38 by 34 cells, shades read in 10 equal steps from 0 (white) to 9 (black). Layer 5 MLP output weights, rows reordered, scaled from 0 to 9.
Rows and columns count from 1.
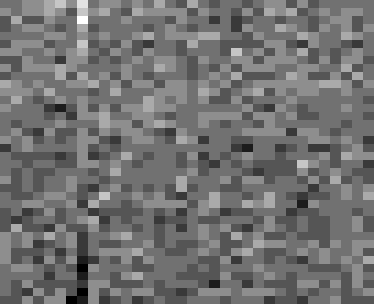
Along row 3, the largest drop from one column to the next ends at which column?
8
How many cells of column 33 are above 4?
24
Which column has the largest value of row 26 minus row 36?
28
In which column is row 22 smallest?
11
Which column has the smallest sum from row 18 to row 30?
32
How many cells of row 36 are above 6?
3
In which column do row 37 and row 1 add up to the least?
6
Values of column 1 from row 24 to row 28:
6 5 5 6 6
